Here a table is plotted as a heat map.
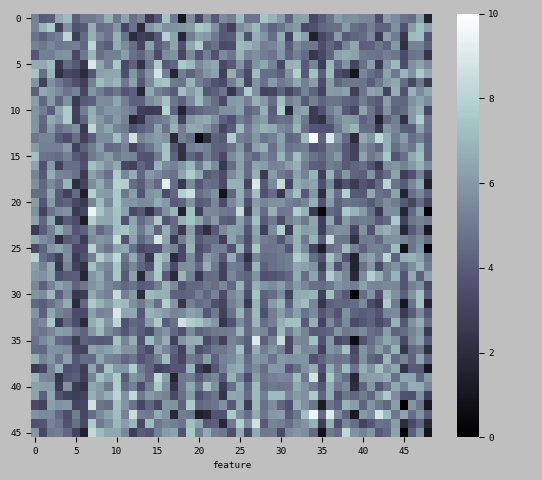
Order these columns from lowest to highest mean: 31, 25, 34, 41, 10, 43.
31, 41, 34, 43, 25, 10
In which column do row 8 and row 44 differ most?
48
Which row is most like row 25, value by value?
42
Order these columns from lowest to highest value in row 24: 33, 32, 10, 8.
33, 8, 32, 10
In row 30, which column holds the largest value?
10
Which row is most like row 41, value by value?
20
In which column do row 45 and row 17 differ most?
12
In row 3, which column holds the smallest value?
45
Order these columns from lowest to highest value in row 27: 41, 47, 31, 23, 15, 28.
23, 28, 31, 41, 47, 15
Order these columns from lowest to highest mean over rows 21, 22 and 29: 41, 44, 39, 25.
41, 39, 44, 25
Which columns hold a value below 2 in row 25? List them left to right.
35, 45, 48
